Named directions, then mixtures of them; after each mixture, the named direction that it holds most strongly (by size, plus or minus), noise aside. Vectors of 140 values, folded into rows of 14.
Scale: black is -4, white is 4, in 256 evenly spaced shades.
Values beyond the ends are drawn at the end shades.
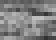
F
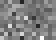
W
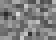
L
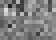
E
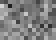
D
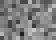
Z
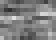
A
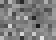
W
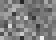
W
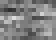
A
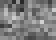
E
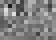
E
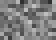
Z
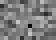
D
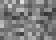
E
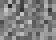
E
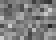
L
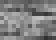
F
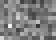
W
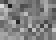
D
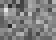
E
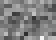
F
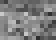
F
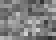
F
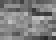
F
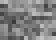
F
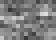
A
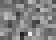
L
